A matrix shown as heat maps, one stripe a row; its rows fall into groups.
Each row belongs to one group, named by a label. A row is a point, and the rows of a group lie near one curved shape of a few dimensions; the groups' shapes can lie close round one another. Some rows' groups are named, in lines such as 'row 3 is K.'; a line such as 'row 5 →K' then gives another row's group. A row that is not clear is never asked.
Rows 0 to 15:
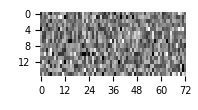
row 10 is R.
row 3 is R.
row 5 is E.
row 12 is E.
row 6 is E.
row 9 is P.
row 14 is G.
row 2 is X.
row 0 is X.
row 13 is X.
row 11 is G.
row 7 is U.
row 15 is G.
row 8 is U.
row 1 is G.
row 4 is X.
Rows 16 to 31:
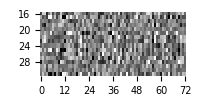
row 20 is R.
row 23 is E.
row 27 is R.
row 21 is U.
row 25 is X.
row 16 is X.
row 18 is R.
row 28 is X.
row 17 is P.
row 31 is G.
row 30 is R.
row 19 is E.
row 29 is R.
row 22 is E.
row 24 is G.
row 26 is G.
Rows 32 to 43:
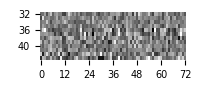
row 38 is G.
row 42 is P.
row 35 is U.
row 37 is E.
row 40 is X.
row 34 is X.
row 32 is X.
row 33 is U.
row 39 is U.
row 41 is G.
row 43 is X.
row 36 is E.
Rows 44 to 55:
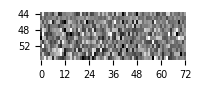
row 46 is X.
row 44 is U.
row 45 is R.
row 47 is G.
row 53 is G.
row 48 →E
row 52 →U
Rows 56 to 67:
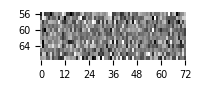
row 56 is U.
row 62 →X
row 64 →P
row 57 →E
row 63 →U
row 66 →X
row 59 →U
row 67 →G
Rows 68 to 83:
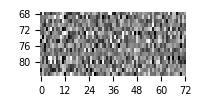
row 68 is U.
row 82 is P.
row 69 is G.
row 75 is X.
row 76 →E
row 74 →U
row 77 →E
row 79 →P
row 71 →E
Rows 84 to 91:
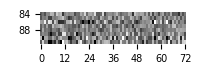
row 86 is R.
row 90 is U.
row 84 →G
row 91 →G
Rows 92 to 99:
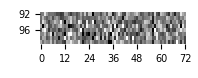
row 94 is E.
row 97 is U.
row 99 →U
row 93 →U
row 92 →E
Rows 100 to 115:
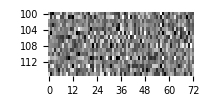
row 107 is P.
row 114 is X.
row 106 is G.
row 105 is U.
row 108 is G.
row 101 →X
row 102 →U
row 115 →P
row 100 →E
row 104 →U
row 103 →E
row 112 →U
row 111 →R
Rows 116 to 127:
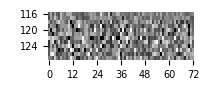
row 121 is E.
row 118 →G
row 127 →U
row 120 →U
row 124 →E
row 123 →X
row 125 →P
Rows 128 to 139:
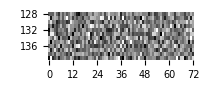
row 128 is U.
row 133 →E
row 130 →G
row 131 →R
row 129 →P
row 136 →U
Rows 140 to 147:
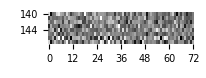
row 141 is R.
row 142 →X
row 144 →X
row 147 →P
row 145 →X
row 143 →U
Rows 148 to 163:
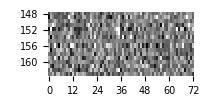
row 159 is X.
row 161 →E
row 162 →U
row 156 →X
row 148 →P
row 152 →U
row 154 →U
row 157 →P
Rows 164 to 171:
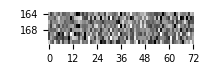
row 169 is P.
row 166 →U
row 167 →U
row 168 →G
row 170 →G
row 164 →U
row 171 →R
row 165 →G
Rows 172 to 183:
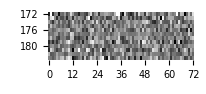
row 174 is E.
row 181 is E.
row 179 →R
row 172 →U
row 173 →E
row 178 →U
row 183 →G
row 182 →U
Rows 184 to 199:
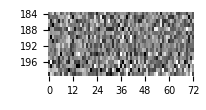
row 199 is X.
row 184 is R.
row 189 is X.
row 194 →U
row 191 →E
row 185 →E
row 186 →P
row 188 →X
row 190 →U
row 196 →U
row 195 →X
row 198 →R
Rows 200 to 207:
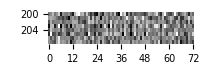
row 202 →G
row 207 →G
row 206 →P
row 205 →U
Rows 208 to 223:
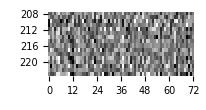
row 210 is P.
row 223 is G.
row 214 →X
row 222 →U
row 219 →X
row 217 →E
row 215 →X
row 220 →X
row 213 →R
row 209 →E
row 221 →U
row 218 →R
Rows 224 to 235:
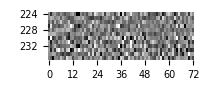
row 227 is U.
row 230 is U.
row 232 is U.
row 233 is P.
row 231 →U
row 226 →R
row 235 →E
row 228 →G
